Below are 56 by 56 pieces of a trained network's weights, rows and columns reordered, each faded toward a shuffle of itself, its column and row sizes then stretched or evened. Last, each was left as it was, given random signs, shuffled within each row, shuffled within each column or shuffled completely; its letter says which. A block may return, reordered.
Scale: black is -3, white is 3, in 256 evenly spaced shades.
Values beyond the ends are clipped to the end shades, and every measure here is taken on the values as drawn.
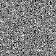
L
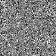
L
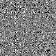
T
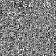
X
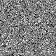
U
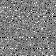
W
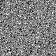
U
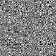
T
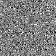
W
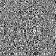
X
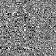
X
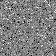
U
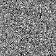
L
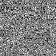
W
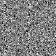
L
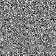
W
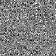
X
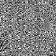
X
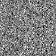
L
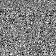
W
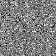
W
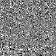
T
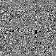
T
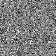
T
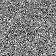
U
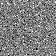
U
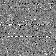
W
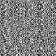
X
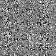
T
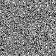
L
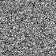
W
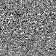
W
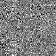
X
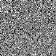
T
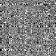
X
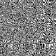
X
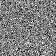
U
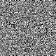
T
